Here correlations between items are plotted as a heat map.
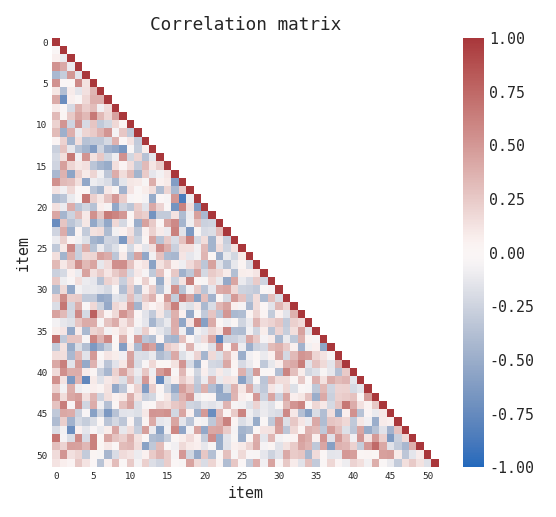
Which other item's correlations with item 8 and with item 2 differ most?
47
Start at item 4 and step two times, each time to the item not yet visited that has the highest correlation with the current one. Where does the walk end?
34
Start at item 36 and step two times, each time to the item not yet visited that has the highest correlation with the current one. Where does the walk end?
48
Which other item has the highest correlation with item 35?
23
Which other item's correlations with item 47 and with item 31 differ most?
17
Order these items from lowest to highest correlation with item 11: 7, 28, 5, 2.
28, 5, 2, 7
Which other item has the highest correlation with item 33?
5
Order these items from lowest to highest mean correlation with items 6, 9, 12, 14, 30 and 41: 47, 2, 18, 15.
18, 2, 15, 47
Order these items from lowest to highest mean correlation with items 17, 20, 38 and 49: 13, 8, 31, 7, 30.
8, 30, 7, 13, 31
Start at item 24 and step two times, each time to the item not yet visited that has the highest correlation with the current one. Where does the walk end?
29
